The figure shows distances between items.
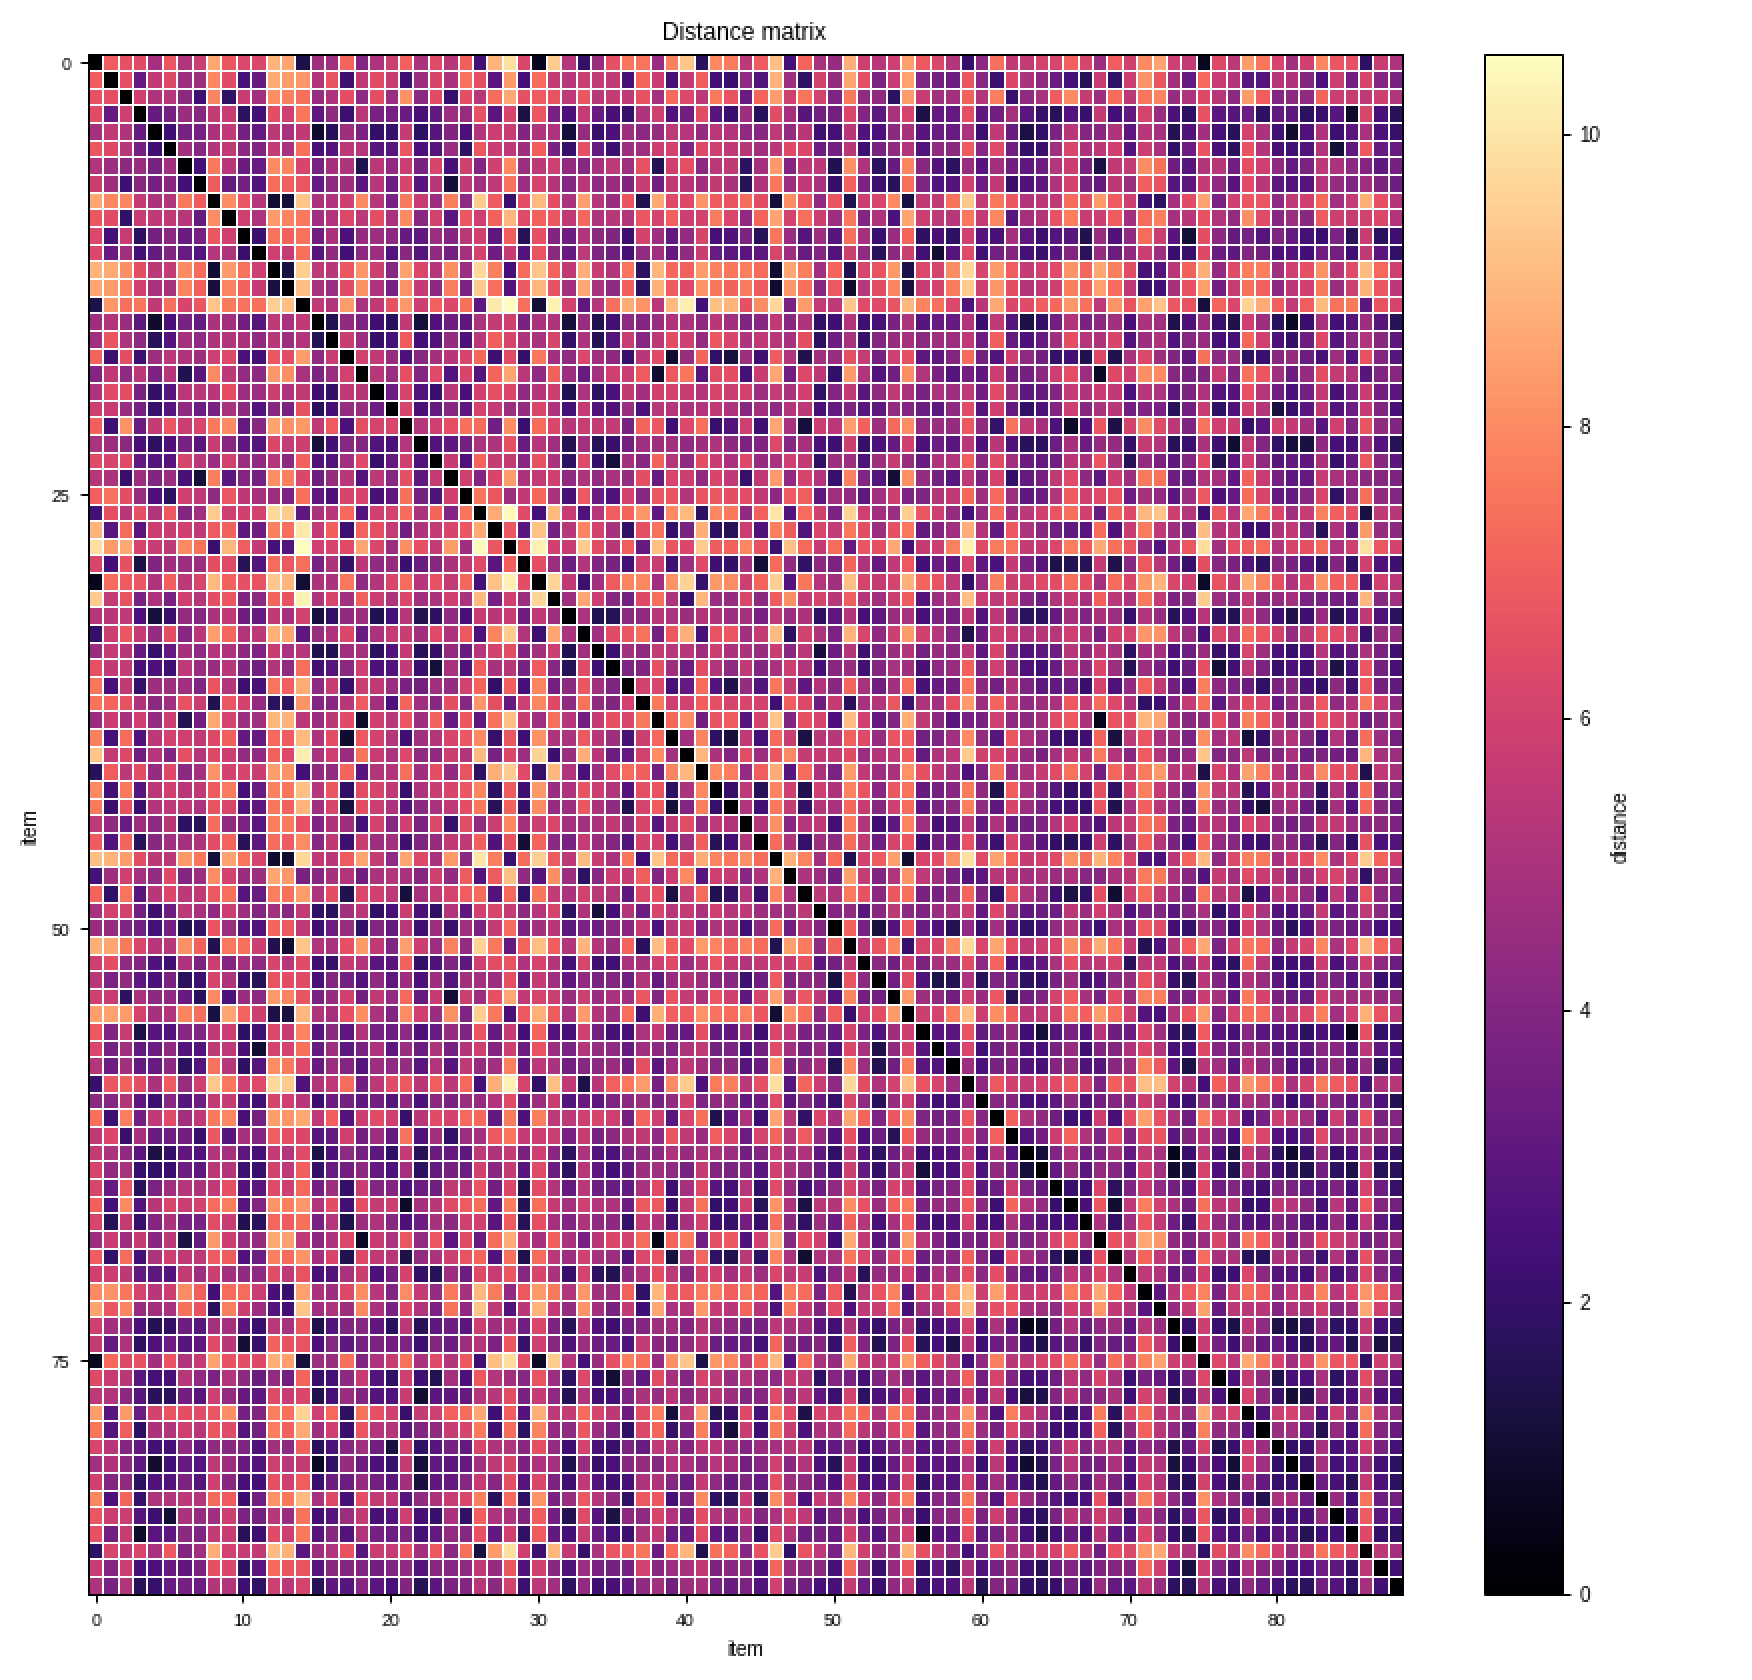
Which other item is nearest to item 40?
31
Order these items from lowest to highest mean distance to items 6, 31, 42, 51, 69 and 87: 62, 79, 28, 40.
79, 40, 62, 28
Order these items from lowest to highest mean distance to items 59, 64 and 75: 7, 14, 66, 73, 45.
14, 73, 7, 45, 66
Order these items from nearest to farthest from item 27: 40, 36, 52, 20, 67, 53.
36, 67, 40, 53, 20, 52
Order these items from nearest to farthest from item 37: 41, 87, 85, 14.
85, 87, 41, 14
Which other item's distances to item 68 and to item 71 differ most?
38
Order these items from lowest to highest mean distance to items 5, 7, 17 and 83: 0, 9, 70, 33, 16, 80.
80, 70, 16, 9, 33, 0
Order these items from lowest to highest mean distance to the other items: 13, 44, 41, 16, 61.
16, 44, 61, 41, 13
